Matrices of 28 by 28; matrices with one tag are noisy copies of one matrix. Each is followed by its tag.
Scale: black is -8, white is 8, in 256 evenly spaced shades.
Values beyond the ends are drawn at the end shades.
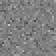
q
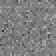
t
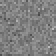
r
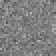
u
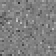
r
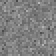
t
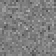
t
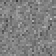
t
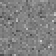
r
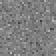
q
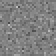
q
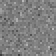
r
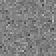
q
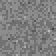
q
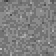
u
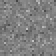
t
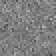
t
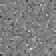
r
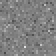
q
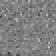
r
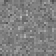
u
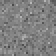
u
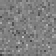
r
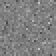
t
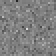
t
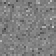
t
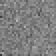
r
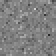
u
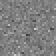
q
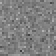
q
